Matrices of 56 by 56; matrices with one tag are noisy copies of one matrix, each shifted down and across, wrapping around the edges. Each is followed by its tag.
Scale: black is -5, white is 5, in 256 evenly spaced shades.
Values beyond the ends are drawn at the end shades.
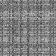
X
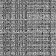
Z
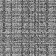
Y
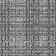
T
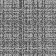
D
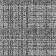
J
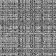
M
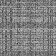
J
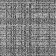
J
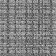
Y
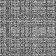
D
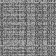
Z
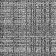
J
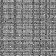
Y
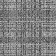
J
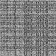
Z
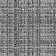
D
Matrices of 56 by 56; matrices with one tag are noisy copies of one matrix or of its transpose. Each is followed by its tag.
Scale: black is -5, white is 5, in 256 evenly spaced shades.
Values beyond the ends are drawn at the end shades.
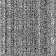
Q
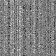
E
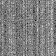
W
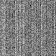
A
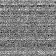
Q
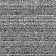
A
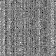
Q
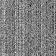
A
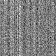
E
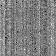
Q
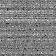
E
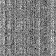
Q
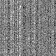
E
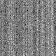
W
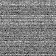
A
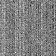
A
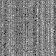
W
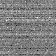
E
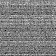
A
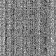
Q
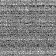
Q
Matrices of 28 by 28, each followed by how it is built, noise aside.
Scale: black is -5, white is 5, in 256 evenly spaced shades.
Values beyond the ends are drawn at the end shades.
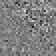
upper triangular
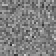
noise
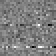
uneven rows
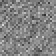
Hankel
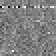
uneven rows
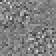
block diagonal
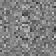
low rank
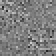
block diagonal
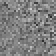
upper triangular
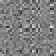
low rank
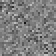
block diagonal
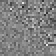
upper triangular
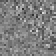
upper triangular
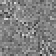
block diagonal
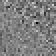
upper triangular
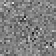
block diagonal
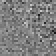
upper triangular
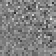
upper triangular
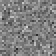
noise
